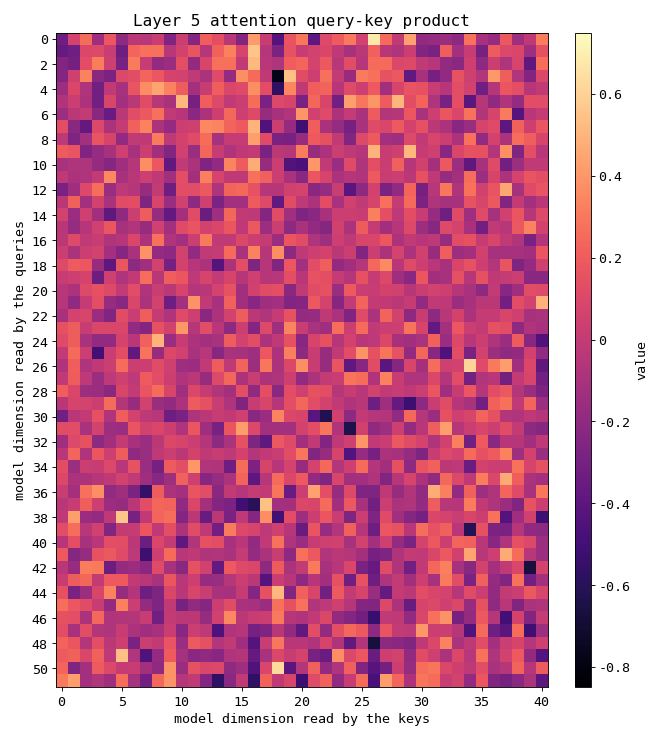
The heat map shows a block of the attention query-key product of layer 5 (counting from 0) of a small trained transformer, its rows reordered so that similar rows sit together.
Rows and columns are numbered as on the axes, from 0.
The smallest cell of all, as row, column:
3, 18
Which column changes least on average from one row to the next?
0
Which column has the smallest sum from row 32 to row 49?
26
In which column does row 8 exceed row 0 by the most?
21
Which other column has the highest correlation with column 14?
16
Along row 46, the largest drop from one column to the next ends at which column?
33
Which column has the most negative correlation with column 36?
30
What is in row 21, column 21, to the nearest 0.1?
0.2
